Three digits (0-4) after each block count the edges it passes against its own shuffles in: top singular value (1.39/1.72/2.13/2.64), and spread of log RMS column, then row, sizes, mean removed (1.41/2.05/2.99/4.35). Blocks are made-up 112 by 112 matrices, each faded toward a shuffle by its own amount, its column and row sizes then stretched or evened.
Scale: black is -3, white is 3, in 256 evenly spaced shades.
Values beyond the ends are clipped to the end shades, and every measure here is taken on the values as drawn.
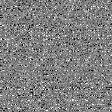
2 0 3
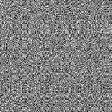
4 1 0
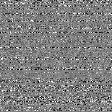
0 0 4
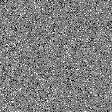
1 1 1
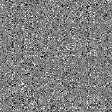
2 2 1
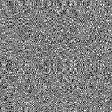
4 1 1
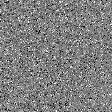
1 1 0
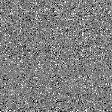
1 1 2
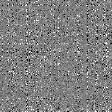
0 3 2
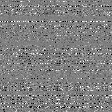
2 0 4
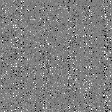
1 3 1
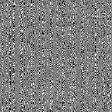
1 4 1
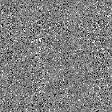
1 2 1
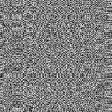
4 2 0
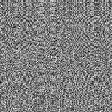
4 0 0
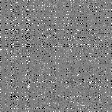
2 3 3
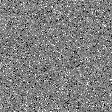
0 0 0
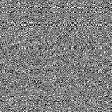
4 0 3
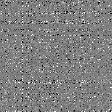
2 2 3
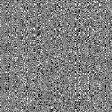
3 3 0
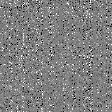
0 3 1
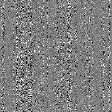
1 4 1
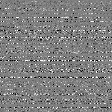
3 0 4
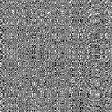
4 3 0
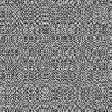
4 0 2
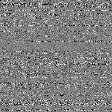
1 0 4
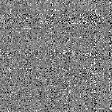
0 3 3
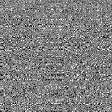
3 0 3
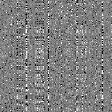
4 3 0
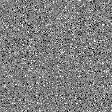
0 1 2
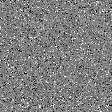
0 0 1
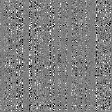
2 4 2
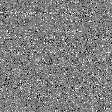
1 0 2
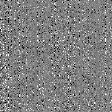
0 3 1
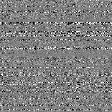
3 1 4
